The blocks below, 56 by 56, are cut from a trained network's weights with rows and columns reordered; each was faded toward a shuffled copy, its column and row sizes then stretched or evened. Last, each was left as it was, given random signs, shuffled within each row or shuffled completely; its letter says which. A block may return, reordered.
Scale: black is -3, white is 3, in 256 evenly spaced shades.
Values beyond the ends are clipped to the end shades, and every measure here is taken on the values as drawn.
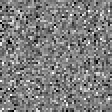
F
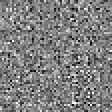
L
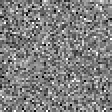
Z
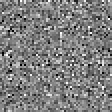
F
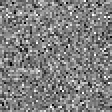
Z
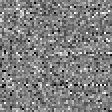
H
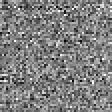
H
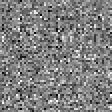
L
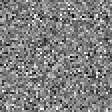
H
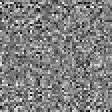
L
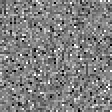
Z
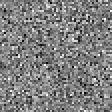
H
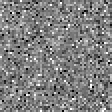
Z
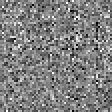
F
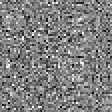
L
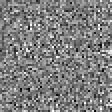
F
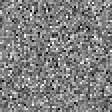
Z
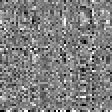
L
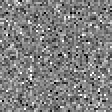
Z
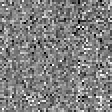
F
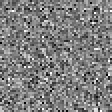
F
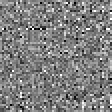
F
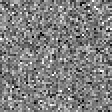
Z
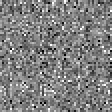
L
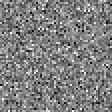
Z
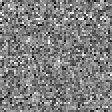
H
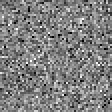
Z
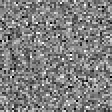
H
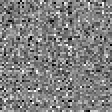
L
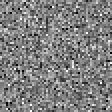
Z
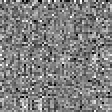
L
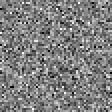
H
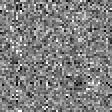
L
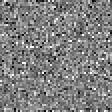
H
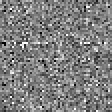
F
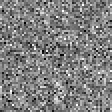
Z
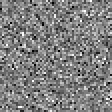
Z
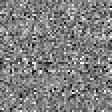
F
